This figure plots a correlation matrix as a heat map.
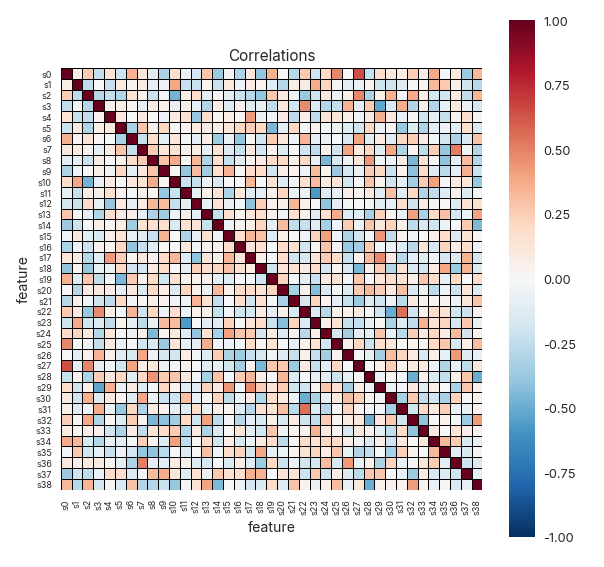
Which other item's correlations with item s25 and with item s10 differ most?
s38
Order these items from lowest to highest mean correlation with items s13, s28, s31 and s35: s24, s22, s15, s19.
s24, s19, s15, s22
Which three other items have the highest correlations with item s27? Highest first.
s0, s2, s6
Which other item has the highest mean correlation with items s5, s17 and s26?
s7
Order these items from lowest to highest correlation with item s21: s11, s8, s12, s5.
s11, s8, s5, s12
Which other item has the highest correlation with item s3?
s22
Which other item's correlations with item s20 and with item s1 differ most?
s23
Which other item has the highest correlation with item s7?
s36
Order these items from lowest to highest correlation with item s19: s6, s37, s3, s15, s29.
s3, s15, s37, s29, s6
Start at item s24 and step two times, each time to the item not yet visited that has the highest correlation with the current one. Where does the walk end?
s29
